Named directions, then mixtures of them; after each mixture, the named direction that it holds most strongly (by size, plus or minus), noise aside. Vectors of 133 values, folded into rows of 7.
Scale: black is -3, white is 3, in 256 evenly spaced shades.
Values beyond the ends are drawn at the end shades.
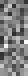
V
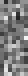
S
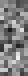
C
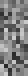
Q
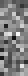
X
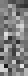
X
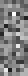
Q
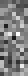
X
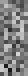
Q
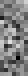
C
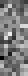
X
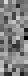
S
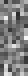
S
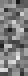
C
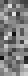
V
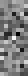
X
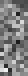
C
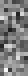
S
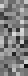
V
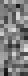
S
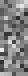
X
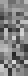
Q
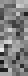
C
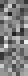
V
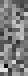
C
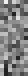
S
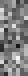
Q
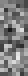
C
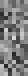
Q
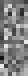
V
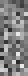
X
